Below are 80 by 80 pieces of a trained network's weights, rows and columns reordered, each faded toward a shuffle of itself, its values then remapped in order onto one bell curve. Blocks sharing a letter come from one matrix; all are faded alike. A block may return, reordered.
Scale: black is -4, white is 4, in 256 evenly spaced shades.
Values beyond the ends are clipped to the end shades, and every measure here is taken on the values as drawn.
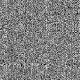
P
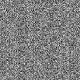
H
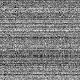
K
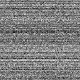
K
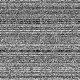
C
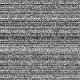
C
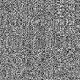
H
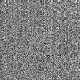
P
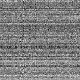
K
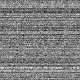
K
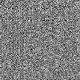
P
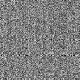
P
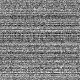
C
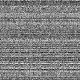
C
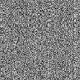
P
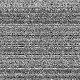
C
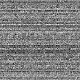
K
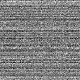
C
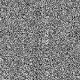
P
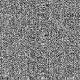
H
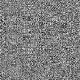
P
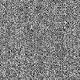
P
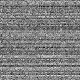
C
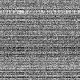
C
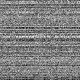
C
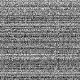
C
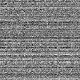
K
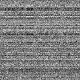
C
